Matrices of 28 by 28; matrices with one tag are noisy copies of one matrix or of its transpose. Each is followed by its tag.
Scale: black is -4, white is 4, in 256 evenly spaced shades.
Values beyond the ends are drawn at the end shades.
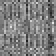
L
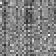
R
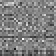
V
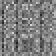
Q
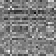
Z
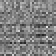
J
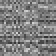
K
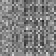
J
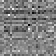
Z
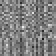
K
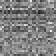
Z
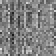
Z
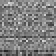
V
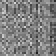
V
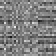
K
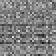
J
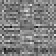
L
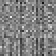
K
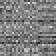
K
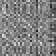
V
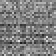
J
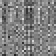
R
